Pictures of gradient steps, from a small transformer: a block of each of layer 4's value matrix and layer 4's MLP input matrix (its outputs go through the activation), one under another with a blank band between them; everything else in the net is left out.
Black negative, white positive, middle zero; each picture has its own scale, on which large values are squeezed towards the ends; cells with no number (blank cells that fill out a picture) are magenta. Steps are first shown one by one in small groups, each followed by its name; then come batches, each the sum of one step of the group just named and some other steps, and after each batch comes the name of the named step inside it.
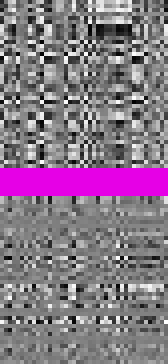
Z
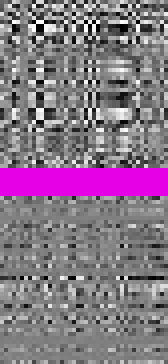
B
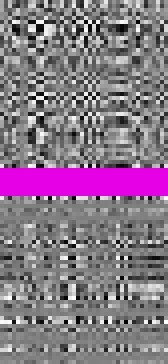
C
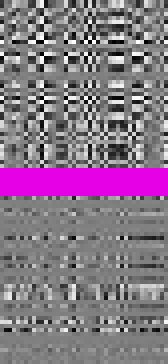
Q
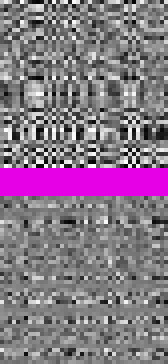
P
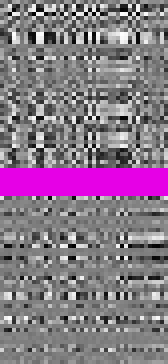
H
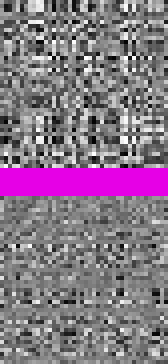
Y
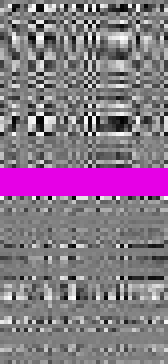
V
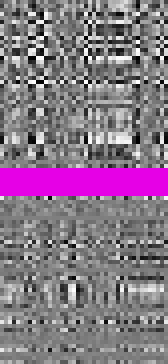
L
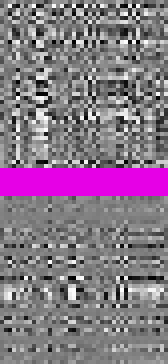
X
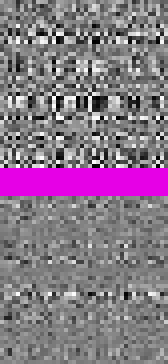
Z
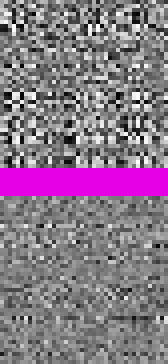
H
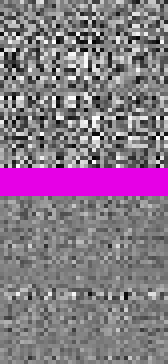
Q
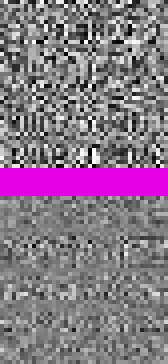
Q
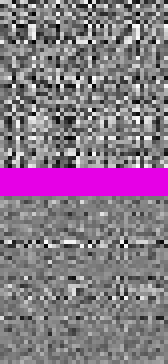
X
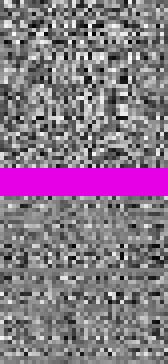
H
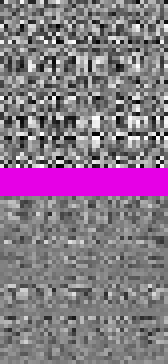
Q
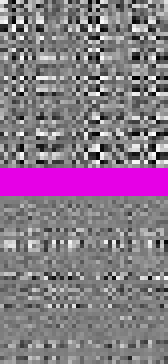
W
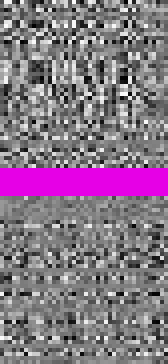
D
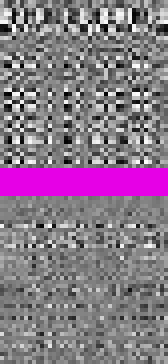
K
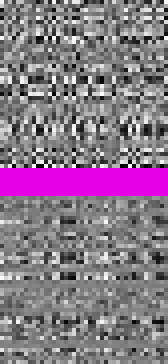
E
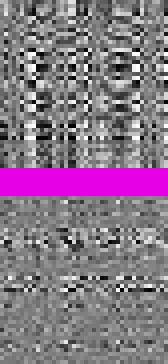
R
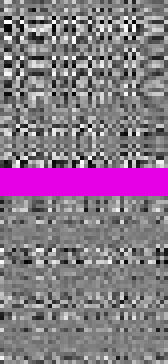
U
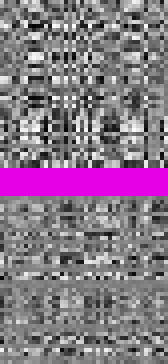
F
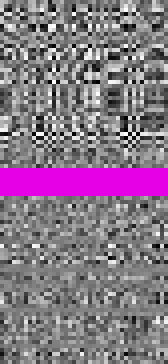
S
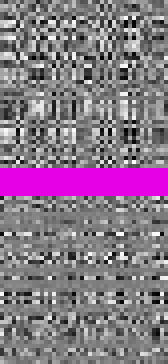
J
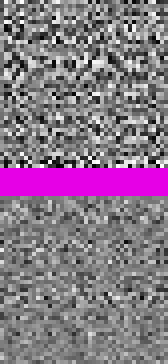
U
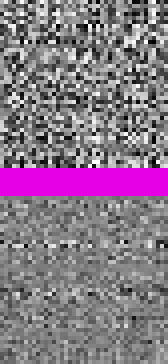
S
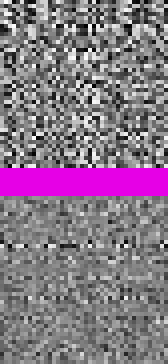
S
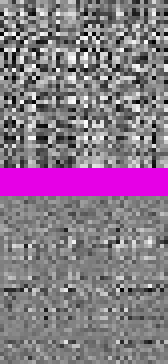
R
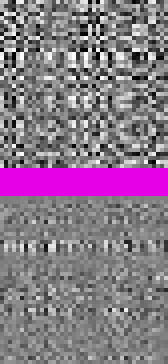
W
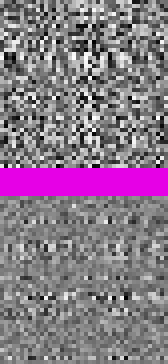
E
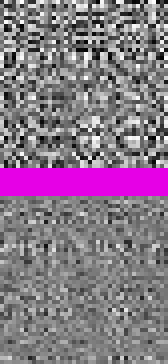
U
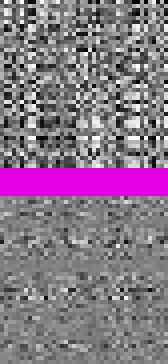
R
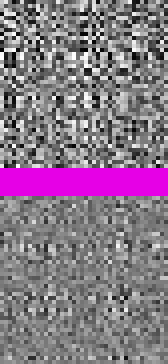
J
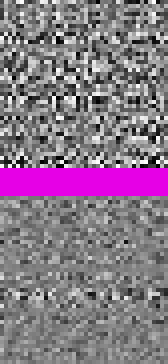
E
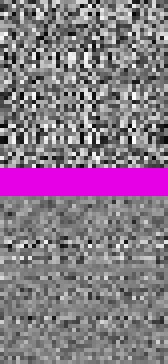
E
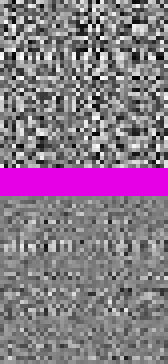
W
